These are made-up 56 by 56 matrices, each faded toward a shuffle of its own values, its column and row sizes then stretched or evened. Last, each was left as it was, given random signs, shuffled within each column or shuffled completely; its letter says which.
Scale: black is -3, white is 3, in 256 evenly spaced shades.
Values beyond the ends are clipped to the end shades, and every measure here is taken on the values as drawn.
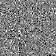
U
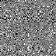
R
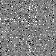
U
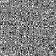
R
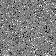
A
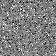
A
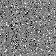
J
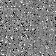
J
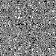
R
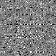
R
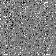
U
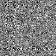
U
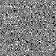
R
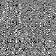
R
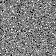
A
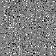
U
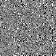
U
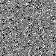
J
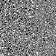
J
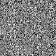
U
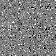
U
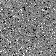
A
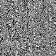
J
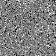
J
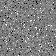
A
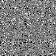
U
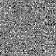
R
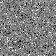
A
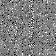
J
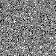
J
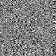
R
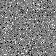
A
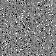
J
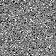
A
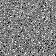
A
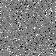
J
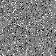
J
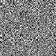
R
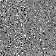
J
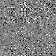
R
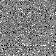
U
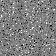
A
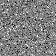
A
